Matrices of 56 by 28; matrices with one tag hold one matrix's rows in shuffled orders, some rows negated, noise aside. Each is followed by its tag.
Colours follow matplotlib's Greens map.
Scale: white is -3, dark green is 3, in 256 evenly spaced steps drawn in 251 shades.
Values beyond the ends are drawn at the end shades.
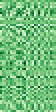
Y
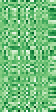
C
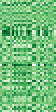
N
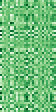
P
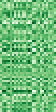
N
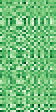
Y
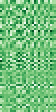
Y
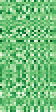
Y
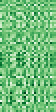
Y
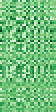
Y
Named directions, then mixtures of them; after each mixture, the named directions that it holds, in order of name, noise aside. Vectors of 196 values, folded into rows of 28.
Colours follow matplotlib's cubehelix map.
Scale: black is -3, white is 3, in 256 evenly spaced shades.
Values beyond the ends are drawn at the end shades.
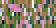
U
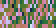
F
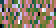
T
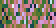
F, T.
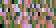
T, U.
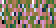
T, U.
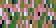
F, T, U.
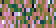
F, U.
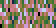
F, T, U.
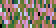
F, T, U.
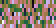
U.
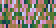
F, T, U.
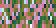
F, U.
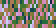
F.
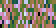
F, T, U.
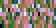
T, U.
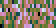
T, U.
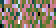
T.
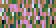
U.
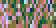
F.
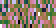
F, T.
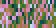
F.
